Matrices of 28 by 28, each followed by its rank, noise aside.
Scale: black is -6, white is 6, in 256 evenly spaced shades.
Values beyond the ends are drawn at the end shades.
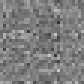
four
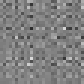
two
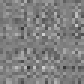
three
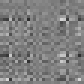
two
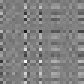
one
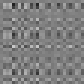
one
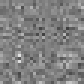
four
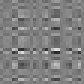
one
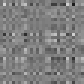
two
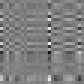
one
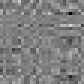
three
